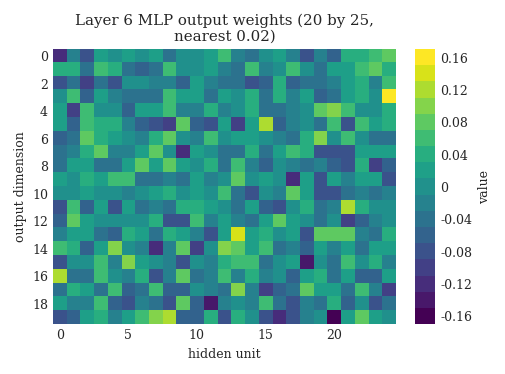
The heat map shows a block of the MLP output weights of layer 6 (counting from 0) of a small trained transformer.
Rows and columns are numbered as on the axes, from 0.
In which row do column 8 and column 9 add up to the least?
12
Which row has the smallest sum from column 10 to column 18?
19
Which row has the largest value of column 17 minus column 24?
10
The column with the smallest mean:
0
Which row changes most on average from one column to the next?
5
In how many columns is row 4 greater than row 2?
19
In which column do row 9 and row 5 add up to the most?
15
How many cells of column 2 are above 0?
11
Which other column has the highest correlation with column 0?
9
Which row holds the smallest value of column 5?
18
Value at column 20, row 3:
-0.04
